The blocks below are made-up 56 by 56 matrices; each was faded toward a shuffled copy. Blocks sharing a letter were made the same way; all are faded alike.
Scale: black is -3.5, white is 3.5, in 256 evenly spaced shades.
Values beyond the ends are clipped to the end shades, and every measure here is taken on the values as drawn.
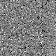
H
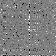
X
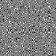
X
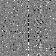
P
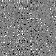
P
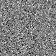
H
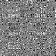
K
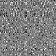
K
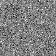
H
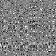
K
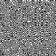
K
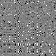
X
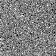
H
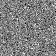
H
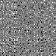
K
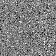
H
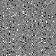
P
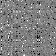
P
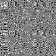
K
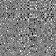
K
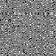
K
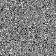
H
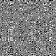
K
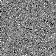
H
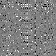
X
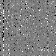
P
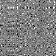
K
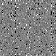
P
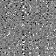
P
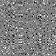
K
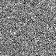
H
